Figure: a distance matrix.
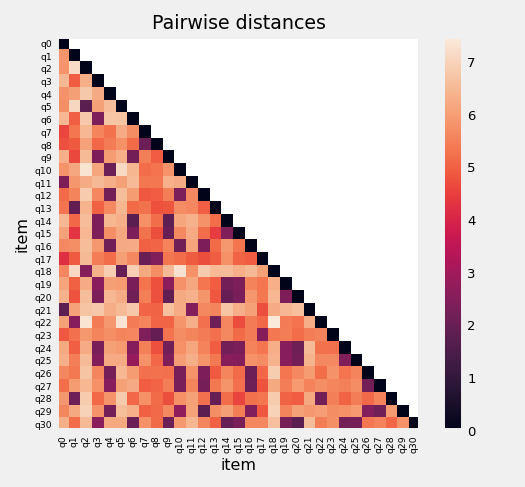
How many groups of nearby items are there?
6
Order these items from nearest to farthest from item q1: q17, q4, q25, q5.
q17, q25, q4, q5
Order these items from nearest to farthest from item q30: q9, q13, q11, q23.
q9, q13, q23, q11
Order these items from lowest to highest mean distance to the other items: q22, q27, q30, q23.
q30, q27, q23, q22
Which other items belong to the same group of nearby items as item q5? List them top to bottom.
q2, q18
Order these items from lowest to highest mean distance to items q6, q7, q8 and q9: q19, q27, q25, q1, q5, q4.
q19, q25, q1, q27, q4, q5
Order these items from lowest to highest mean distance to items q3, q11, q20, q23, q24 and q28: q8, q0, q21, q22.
q8, q22, q0, q21
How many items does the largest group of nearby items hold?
10
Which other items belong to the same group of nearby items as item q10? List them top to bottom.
q4, q12, q16, q26, q27, q29
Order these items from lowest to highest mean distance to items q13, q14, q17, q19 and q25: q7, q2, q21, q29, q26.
q7, q26, q29, q21, q2
